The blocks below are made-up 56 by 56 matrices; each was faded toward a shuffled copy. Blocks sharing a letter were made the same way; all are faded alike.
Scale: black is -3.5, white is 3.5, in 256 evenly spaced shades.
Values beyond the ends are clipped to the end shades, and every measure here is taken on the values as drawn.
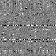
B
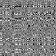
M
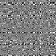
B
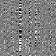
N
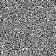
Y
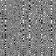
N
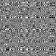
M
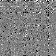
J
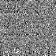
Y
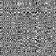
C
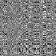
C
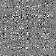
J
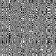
N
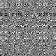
B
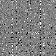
J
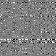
B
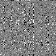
J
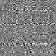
B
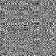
C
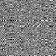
B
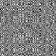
C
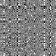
N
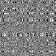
M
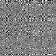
M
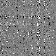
J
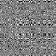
M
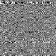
B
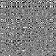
B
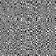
N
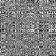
C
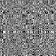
C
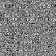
Y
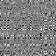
M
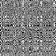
C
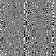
N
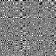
M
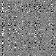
J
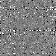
J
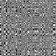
N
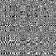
B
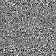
Y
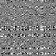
M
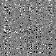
J
